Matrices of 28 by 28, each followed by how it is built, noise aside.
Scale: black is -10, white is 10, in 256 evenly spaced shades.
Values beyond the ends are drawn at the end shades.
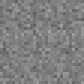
repeating columns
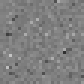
sparse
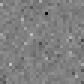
sparse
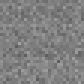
repeating columns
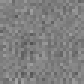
low rank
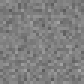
repeating columns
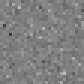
sparse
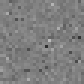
sparse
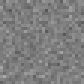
repeating columns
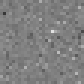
sparse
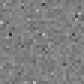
sparse
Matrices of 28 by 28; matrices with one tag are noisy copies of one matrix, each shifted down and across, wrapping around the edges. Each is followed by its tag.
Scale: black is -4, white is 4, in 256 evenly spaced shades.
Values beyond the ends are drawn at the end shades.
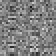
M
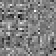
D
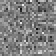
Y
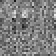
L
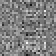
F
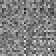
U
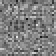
D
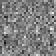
L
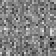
L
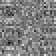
Y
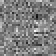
Y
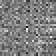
U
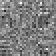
D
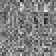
L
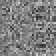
F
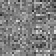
F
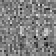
L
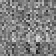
L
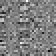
M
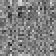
L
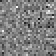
Y
